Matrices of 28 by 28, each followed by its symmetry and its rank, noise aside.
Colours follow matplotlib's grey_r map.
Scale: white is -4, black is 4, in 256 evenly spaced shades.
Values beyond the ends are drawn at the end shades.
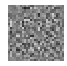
antisymmetric, rank four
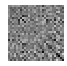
symmetric, rank six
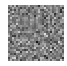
antisymmetric, rank six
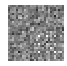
symmetric, rank six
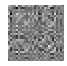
symmetric, rank four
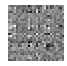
no symmetry, rank four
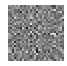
antisymmetric, rank four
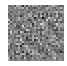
antisymmetric, rank six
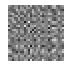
symmetric, rank four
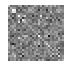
symmetric, rank five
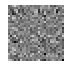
no symmetry, rank four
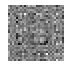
no symmetry, rank four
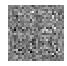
antisymmetric, rank six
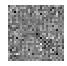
symmetric, rank six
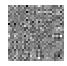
symmetric, rank five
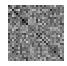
symmetric, rank five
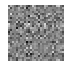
no symmetry, rank six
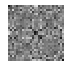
symmetric, rank four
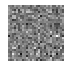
no symmetry, rank six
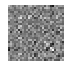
symmetric, rank six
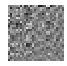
no symmetry, rank four
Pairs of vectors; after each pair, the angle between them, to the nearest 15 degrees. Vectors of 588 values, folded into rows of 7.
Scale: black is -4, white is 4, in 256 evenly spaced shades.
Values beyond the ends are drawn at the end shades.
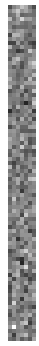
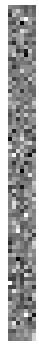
75 degrees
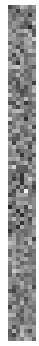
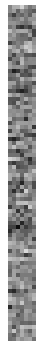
45 degrees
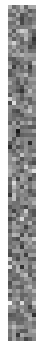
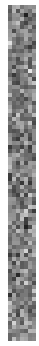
75 degrees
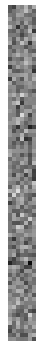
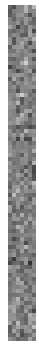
30 degrees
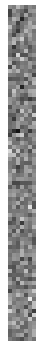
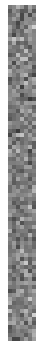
45 degrees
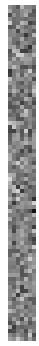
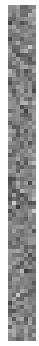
135 degrees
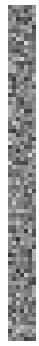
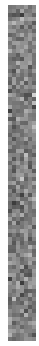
105 degrees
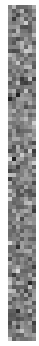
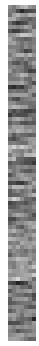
105 degrees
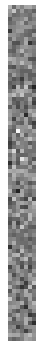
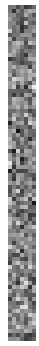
150 degrees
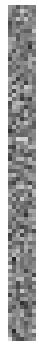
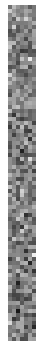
75 degrees
